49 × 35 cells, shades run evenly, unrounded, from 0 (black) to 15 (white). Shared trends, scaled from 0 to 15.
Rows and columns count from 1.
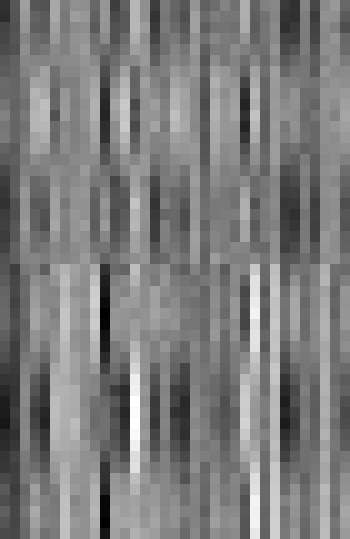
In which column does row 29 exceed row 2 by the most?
26
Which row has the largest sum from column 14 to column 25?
48
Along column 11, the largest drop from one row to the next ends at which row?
25
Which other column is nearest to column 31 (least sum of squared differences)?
27
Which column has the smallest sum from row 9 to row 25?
1
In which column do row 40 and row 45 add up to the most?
14
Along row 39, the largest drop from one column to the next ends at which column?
29
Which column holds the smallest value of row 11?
11
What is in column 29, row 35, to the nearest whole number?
3
